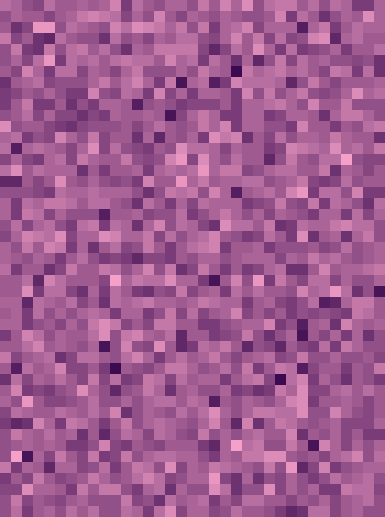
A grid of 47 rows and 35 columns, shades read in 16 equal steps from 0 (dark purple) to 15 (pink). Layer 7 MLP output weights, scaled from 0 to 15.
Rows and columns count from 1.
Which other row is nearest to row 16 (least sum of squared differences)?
40
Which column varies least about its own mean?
18
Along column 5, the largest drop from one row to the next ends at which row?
4
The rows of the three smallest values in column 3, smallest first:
42, 28, 39
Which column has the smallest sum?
10
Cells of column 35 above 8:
20
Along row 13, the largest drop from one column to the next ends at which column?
23
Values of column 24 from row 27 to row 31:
10 8 8 9 7
